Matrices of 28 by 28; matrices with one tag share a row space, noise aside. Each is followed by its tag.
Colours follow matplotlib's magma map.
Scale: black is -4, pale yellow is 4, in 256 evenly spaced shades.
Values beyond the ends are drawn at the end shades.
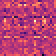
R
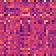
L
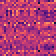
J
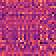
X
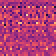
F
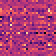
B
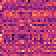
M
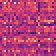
J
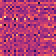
J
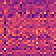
F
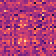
R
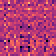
L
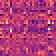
B
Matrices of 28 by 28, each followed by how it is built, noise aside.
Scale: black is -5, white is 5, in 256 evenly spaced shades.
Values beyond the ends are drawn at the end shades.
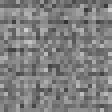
blocks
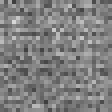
blocks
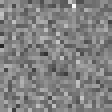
noise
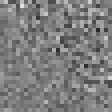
upper triangular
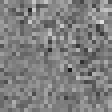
upper triangular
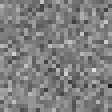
noise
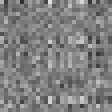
low rank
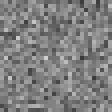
noise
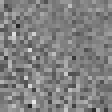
lower triangular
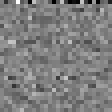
uneven rows
